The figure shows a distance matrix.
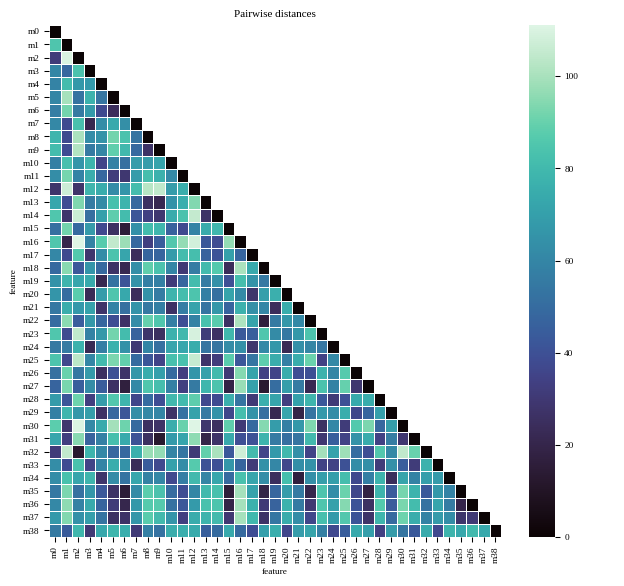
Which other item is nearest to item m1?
m16
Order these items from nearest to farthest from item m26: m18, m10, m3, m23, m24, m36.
m18, m36, m10, m24, m3, m23
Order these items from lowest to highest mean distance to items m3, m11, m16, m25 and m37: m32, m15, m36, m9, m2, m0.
m9, m15, m36, m0, m32, m2
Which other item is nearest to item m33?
m7
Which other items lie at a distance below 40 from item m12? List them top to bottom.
m0, m2, m32
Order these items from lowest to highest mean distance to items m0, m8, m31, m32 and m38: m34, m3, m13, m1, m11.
m13, m3, m1, m34, m11
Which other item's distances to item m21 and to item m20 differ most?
m34
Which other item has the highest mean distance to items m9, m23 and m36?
m12
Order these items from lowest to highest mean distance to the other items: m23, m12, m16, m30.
m23, m30, m16, m12
